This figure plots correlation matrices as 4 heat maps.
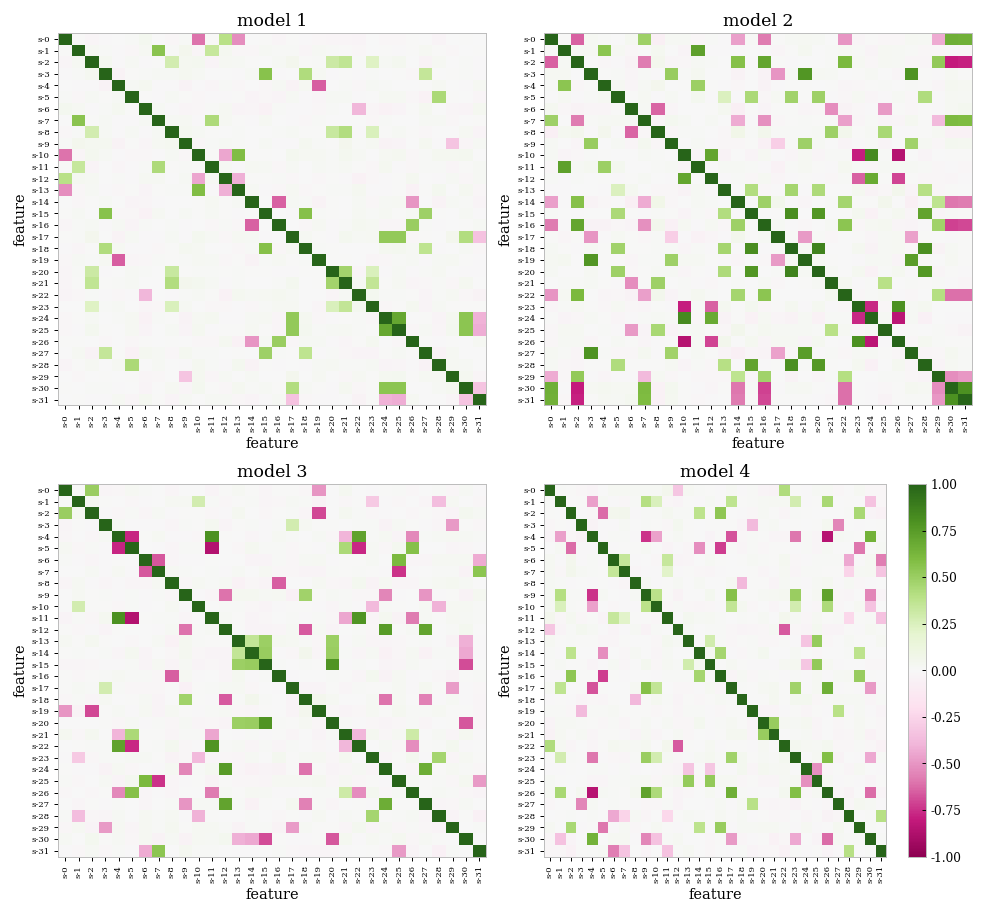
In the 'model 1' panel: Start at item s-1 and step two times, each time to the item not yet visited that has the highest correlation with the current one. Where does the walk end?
s-11
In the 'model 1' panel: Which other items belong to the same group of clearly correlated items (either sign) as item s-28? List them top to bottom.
s-5
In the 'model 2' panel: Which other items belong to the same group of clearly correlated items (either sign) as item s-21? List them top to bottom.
s-6, s-8, s-25
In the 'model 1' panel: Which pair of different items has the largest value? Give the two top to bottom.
s-24, s-25
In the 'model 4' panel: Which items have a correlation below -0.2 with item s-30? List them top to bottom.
s-1, s-9, s-10, s-17, s-23, s-26
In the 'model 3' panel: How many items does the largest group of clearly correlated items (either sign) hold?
6
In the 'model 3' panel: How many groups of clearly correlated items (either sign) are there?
8
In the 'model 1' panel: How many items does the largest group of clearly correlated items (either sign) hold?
5
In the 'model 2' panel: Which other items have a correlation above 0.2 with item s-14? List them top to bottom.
s-2, s-16, s-22, s-29
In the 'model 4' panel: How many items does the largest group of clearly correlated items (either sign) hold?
8
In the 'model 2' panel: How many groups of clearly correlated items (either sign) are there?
6
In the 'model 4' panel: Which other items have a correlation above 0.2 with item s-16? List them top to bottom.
s-2, s-14, s-29
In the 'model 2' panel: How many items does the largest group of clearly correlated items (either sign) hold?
9
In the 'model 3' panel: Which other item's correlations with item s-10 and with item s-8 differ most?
s-16
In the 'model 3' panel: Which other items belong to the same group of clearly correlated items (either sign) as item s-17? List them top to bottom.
s-3, s-29
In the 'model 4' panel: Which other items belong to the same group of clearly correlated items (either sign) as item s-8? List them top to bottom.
s-18
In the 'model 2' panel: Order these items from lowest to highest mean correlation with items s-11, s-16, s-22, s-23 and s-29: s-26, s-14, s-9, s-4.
s-9, s-4, s-26, s-14
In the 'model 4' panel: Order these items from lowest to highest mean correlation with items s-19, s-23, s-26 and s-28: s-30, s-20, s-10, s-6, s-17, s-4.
s-4, s-30, s-6, s-20, s-10, s-17
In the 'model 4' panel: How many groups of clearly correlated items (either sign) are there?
8
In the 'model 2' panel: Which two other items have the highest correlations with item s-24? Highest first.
s-10, s-12
